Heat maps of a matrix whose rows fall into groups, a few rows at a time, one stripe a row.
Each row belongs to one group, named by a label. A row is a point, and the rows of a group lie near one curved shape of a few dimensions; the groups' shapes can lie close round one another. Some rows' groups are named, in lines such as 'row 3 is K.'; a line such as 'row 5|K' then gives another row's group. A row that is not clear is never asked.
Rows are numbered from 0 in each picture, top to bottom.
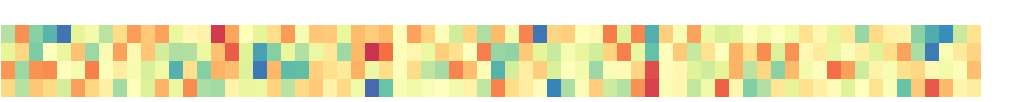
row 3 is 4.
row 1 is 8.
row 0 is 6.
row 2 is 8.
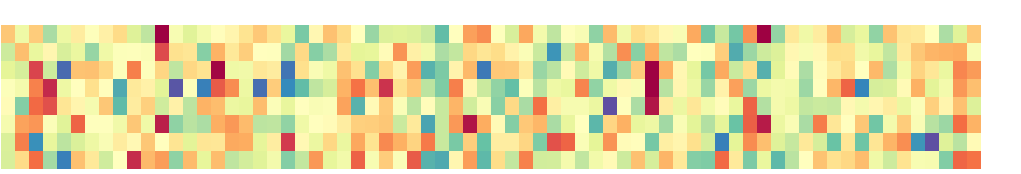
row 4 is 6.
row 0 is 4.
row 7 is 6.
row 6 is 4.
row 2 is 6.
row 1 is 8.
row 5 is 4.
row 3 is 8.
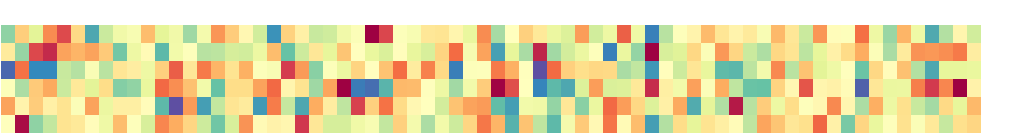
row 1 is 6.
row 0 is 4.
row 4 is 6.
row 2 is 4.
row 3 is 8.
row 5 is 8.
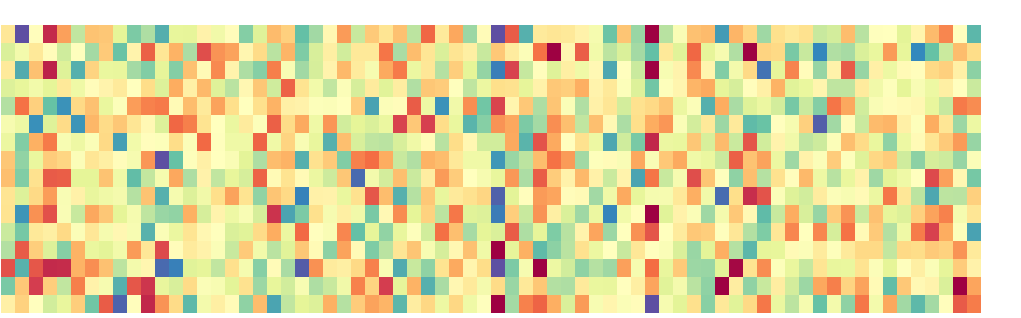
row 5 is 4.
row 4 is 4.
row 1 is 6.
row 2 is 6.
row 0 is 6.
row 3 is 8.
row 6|6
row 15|6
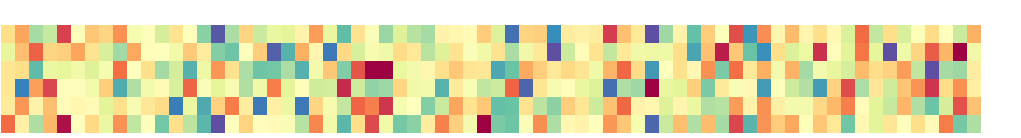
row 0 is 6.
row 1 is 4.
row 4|8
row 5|6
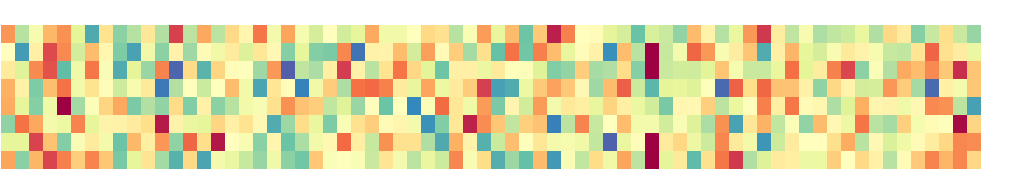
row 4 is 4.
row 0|6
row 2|8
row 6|6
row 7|6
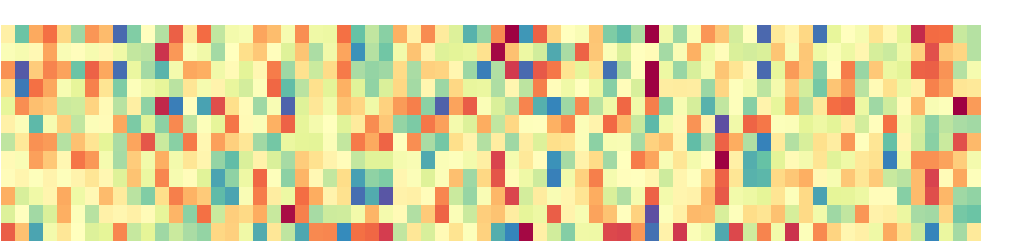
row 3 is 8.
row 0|8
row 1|8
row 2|8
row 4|8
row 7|4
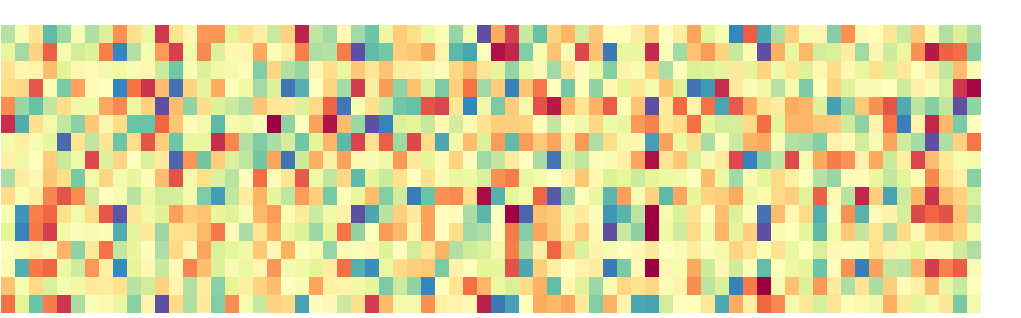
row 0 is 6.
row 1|8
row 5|4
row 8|8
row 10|8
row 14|4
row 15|6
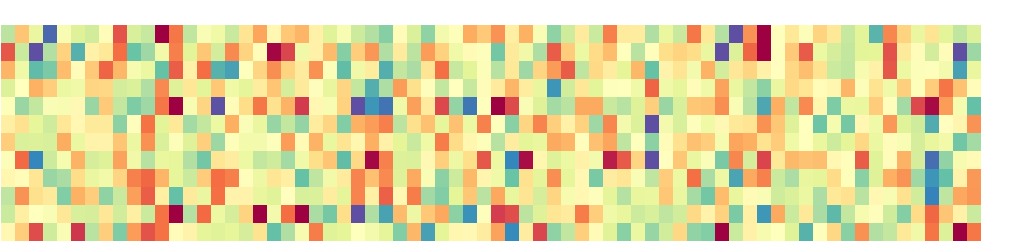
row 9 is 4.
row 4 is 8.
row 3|8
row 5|6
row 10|8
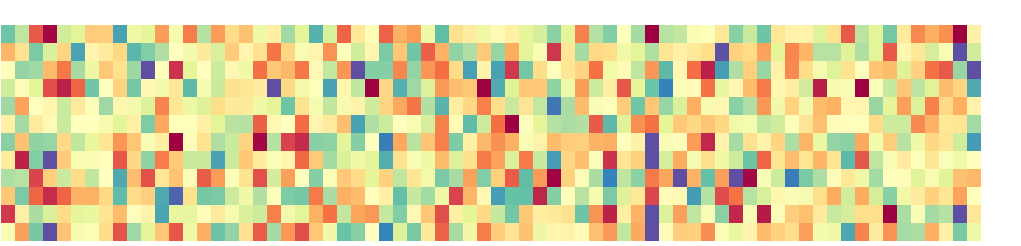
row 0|8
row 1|4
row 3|4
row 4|8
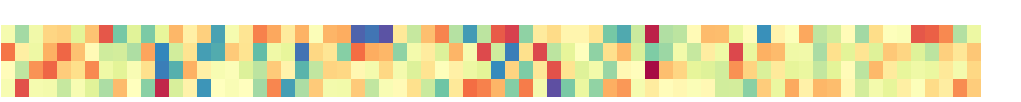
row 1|6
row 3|8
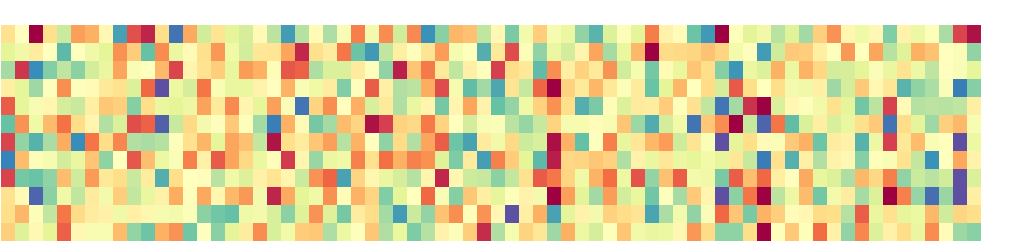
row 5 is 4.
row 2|4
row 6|4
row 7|4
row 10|6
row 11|4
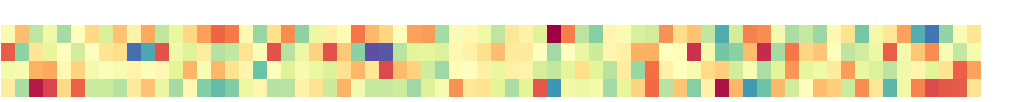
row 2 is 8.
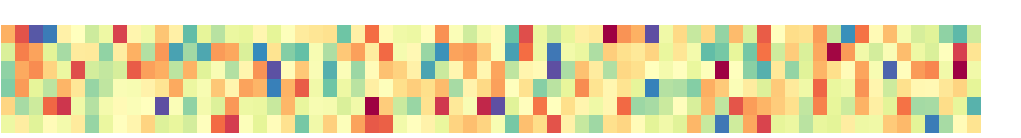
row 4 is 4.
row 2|4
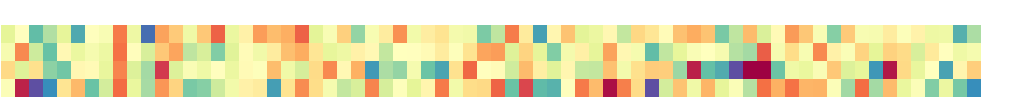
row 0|6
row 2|4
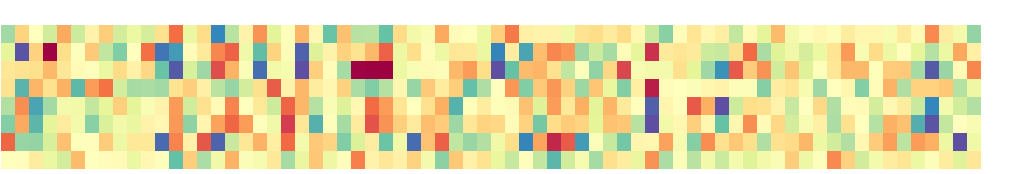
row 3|8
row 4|4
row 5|4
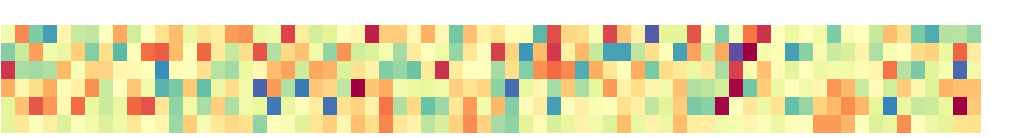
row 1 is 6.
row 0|4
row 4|4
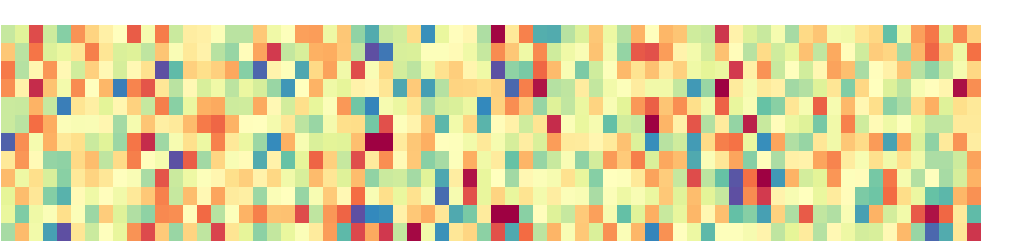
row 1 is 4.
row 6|4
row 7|6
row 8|4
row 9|4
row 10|8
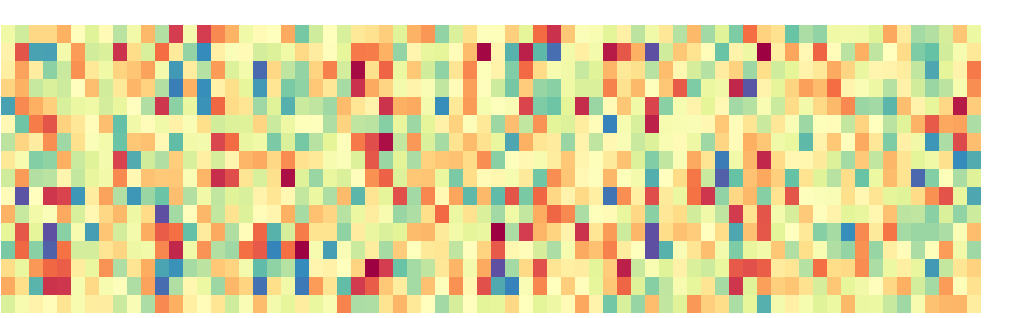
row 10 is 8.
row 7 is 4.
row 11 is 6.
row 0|6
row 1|8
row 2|6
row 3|6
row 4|8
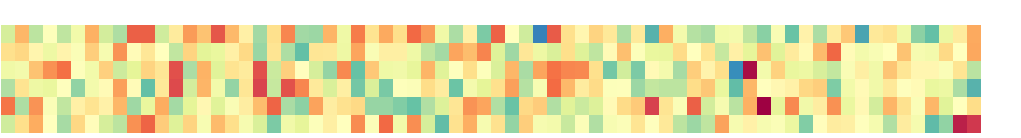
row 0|4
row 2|6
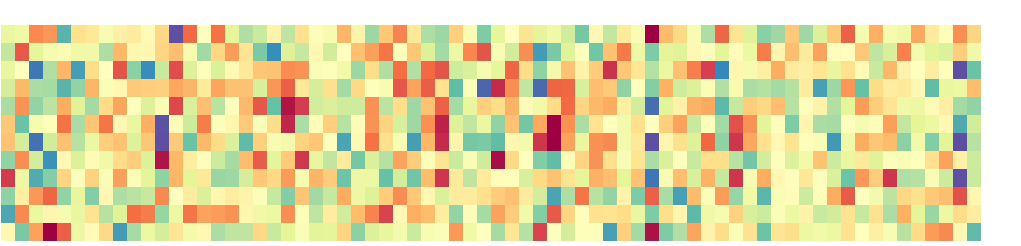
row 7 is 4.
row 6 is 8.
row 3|4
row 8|8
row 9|8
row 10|4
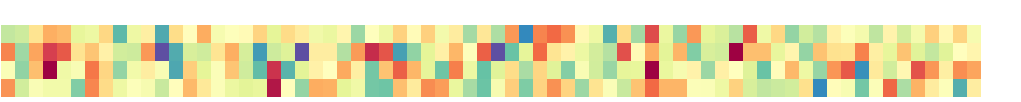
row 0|6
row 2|8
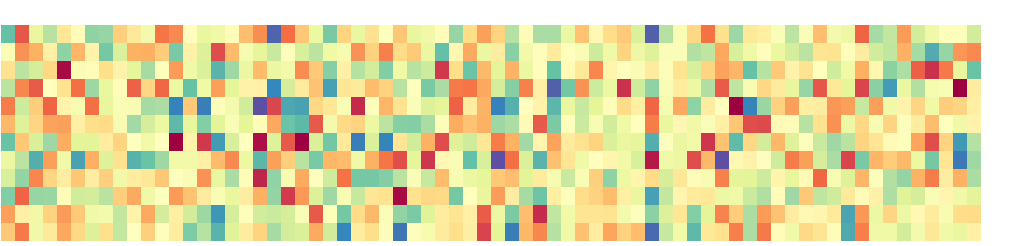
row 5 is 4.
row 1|4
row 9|4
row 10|6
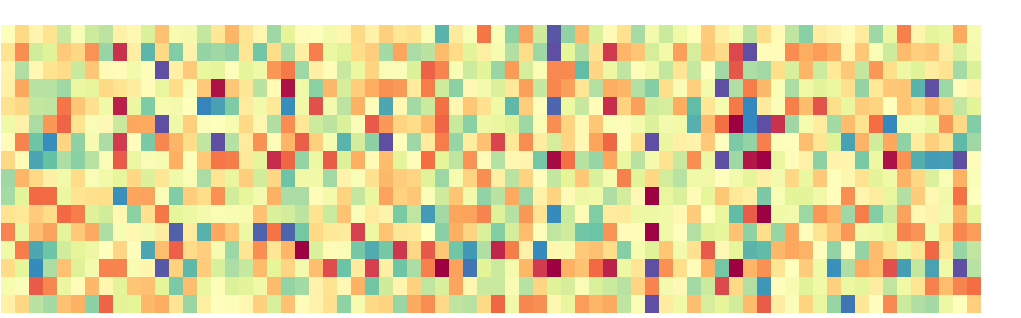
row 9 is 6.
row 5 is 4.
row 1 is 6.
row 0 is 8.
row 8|8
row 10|4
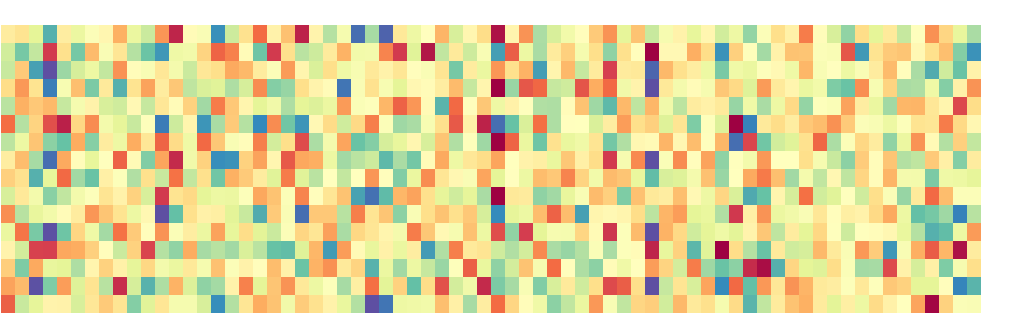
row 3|6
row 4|8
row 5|6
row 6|6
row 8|6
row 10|8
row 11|6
